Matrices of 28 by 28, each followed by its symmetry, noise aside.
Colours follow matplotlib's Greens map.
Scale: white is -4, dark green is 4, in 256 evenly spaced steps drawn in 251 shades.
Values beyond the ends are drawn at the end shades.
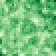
symmetric across the other diagonal.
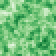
symmetric.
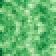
mirrored top to bottom.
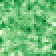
no symmetry.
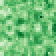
mirrored top to bottom.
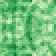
mirrored top to bottom.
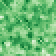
no symmetry.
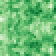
mirrored top to bottom.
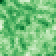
symmetric.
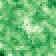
symmetric across the other diagonal.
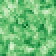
symmetric.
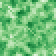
no symmetry.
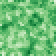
symmetric across the other diagonal.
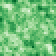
symmetric across the other diagonal.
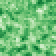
no symmetry.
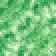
symmetric.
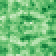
mirrored top to bottom.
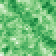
symmetric across the other diagonal.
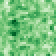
mirrored top to bottom.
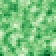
no symmetry.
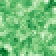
symmetric across the other diagonal.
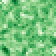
symmetric across the other diagonal.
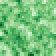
symmetric across the other diagonal.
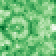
mirrored top to bottom.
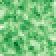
no symmetry.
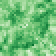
symmetric.
